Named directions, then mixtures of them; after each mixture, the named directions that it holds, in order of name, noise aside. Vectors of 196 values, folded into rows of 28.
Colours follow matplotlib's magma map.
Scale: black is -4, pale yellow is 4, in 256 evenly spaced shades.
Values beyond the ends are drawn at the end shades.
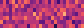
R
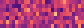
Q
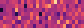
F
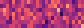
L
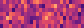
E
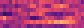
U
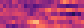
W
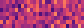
F, Q.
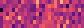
E, F, W.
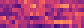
Q, U, W.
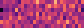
E, F, Q.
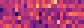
F, W.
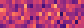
E, F, L.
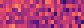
L, Q, W.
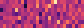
F.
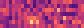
E, L, W.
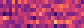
R, U.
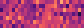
E, F, W.
